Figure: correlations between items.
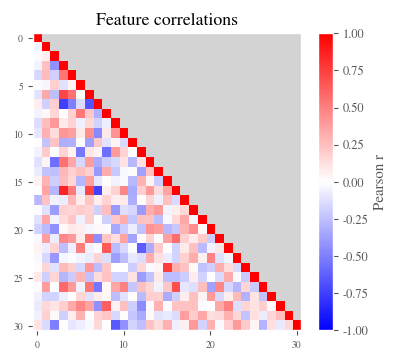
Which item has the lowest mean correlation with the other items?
7
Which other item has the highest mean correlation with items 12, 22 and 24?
15
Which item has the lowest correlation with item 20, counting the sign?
2
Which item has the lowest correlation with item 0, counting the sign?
17
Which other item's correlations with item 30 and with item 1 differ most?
9
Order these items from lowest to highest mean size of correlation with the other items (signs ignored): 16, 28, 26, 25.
25, 28, 26, 16
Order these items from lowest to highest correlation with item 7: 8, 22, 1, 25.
8, 1, 22, 25
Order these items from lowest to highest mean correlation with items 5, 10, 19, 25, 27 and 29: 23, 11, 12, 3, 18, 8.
12, 11, 3, 23, 18, 8
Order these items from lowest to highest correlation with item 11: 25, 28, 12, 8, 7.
28, 8, 12, 25, 7
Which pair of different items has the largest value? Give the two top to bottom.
3, 16
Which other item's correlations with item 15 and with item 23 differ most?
24
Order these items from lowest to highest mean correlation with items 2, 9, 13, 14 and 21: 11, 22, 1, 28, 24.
11, 22, 24, 1, 28
